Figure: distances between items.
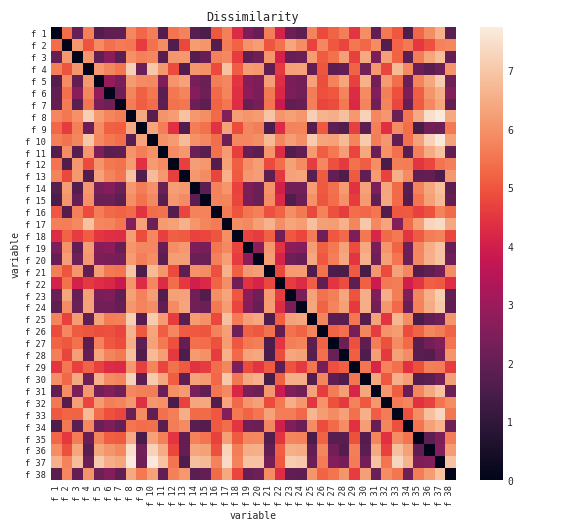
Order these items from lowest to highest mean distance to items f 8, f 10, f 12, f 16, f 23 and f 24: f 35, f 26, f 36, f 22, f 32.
f 32, f 22, f 35, f 26, f 36
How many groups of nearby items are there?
5
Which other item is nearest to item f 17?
f 10
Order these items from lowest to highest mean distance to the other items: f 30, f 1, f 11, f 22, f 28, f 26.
f 1, f 11, f 22, f 28, f 30, f 26
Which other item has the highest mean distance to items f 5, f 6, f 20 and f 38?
f 37
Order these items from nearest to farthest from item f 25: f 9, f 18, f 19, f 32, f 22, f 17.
f 9, f 32, f 22, f 18, f 19, f 17
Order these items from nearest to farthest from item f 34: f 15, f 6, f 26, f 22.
f 15, f 6, f 22, f 26
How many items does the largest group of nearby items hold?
15
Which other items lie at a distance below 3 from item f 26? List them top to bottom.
f 18, f 22, f 29
